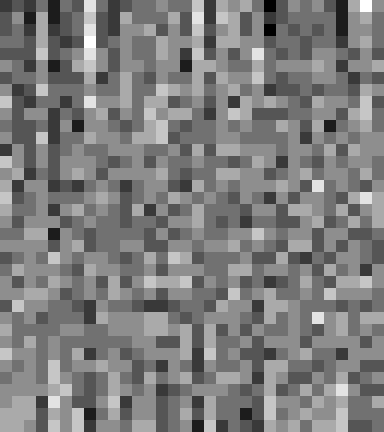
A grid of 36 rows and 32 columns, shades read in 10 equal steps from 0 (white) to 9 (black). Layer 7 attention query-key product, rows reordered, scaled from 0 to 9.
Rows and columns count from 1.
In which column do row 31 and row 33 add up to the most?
14
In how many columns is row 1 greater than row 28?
19
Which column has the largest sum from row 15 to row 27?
11
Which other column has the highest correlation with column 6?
29
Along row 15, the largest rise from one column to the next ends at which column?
3
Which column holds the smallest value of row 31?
5
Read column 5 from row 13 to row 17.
6 6 6 7 5
